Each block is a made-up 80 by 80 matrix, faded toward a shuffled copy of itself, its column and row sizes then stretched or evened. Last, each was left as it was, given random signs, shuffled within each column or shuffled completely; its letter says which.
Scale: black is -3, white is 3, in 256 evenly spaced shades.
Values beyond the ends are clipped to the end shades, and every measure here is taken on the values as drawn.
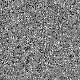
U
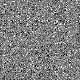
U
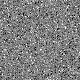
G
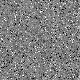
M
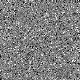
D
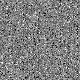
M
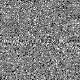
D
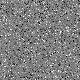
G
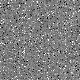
M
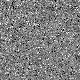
G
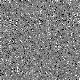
D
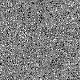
D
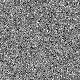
G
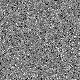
G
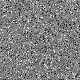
G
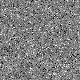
G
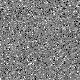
D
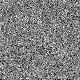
G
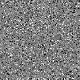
D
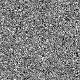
M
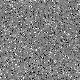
M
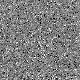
U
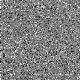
D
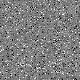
D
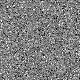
M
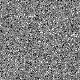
M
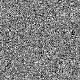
D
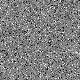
G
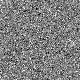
G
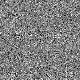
U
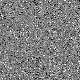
D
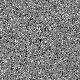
M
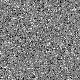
G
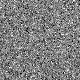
G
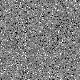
M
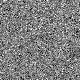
G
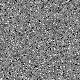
G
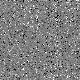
U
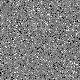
G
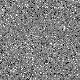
U
